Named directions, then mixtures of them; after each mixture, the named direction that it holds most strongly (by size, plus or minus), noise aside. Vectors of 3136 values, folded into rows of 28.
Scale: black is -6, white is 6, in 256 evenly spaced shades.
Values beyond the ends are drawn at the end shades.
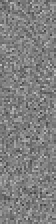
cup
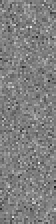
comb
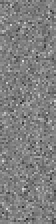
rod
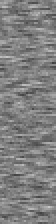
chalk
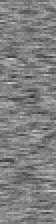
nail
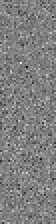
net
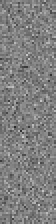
comb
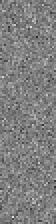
comb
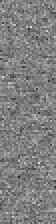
comb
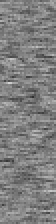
nail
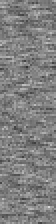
chalk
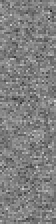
rod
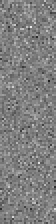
comb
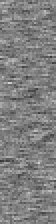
nail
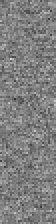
cup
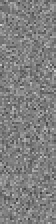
cup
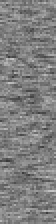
nail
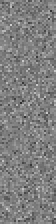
rod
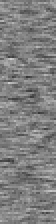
nail
